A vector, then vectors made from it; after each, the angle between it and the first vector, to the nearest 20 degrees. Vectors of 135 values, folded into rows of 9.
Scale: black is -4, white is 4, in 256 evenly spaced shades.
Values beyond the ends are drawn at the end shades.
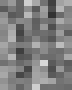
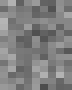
60 degrees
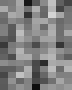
160 degrees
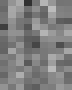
120 degrees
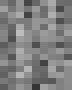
160 degrees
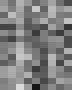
120 degrees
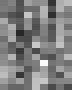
40 degrees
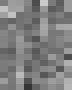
100 degrees
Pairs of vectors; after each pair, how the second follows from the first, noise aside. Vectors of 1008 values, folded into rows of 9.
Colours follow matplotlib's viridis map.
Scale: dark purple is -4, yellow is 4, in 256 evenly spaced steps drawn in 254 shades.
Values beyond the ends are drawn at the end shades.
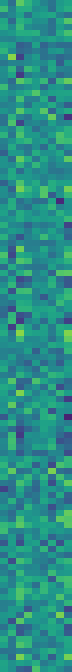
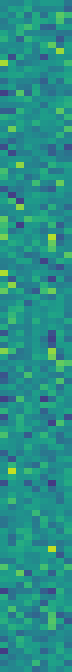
reversed, negated, partly zeroed.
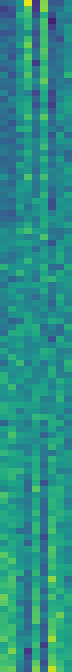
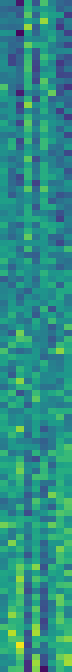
reversed, negated.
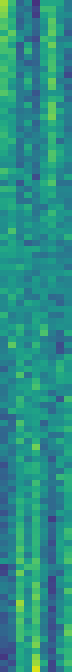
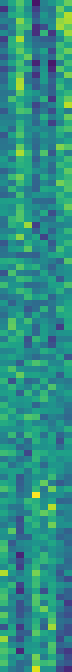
reversed, negated.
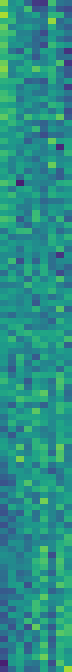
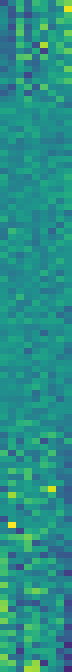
reversed, negated, partly zeroed.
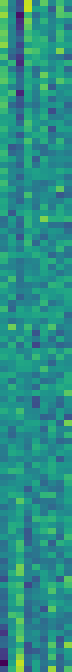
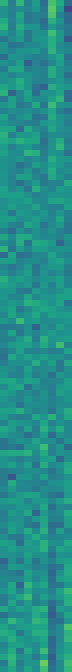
reversed, shrunk.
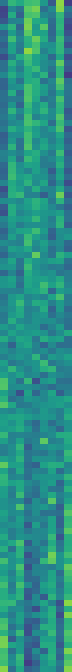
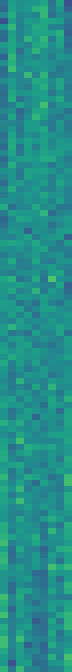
reversed, negated, shrunk.
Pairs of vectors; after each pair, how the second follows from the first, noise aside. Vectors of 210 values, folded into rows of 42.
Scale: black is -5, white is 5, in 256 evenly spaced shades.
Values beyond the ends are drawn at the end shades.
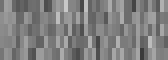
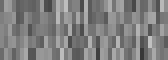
copied.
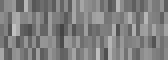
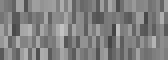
negated.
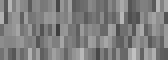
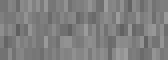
wrapped around, negated, shrunk.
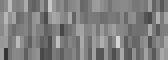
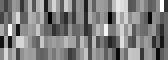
reversed, negated, scaled up.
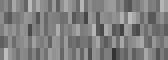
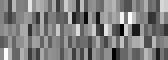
scaled up.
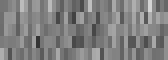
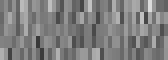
copied.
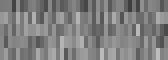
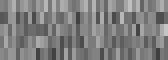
negated.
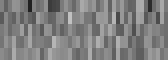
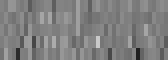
reversed, partly zeroed.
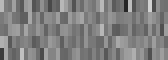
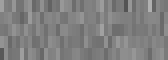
shrunk.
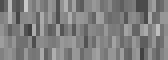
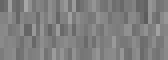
shrunk.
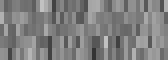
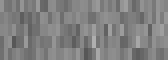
wrapped around, negated, shrunk.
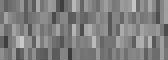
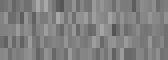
wrapped around, negated, shrunk.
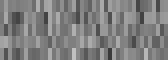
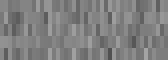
shrunk.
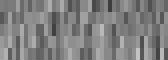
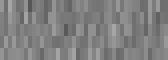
reversed, negated, shrunk.
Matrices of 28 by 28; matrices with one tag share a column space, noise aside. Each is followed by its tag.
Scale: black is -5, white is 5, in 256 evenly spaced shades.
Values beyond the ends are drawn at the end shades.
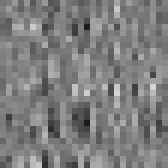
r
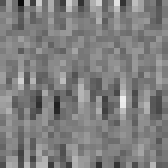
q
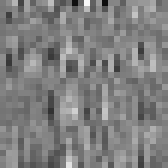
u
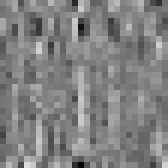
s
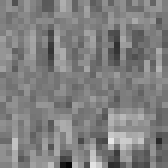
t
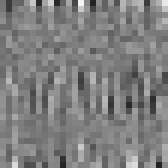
q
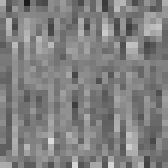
s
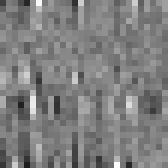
q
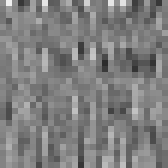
u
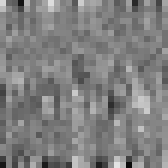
q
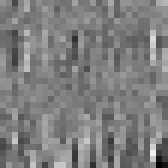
t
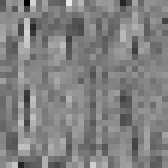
s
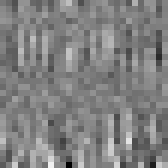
t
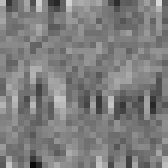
q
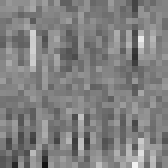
t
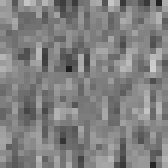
u
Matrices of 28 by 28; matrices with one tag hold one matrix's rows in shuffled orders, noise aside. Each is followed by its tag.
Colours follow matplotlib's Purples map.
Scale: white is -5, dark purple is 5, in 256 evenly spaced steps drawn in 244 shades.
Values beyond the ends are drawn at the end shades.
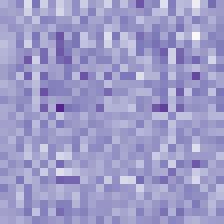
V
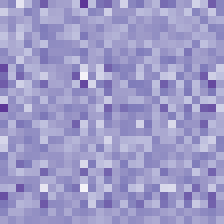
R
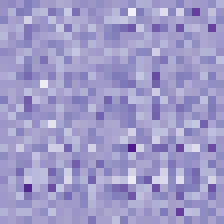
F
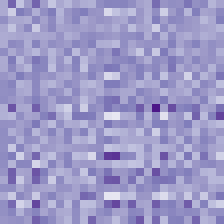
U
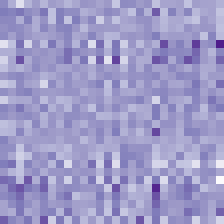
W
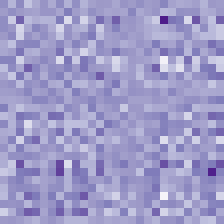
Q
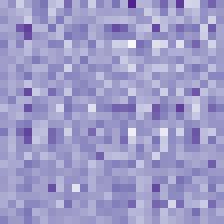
F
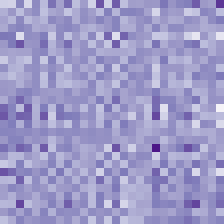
W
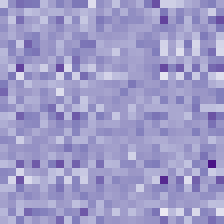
Q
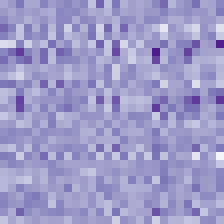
W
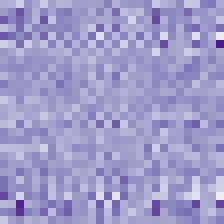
W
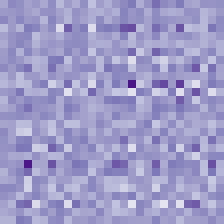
F
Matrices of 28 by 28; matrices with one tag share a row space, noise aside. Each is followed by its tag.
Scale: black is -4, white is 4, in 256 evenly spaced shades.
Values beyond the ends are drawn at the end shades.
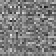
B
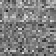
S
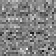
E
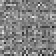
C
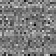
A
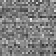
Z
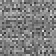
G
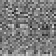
Z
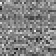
A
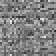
B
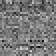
E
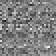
Z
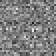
E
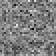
E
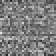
S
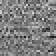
A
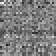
C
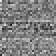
Z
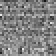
S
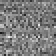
C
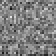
B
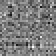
Z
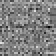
A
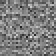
E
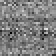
B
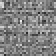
C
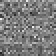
C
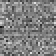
C
